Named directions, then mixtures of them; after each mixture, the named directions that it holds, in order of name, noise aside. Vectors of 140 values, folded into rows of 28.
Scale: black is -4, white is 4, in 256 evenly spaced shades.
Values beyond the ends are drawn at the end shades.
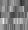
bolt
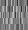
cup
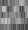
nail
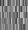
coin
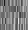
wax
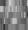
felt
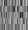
coin, wax.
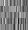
wax.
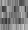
nail.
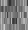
coin, felt.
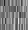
wax.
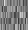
coin, nail, wax.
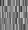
coin.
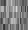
cup, felt.
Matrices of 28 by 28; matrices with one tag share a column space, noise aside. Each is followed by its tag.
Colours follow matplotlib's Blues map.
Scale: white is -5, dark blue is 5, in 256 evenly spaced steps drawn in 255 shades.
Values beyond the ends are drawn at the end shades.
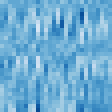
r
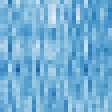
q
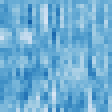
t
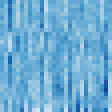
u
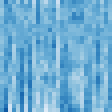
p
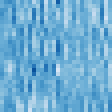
q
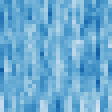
q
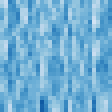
q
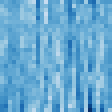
p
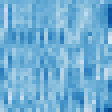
t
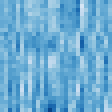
u
